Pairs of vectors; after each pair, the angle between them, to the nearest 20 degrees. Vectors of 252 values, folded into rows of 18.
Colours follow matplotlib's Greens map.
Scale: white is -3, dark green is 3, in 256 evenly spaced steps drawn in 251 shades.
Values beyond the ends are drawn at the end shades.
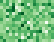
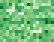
140 degrees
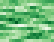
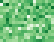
100 degrees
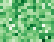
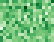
100 degrees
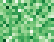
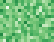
140 degrees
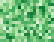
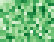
20 degrees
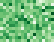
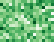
160 degrees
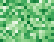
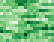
60 degrees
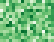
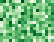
40 degrees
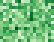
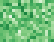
60 degrees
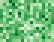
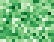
80 degrees
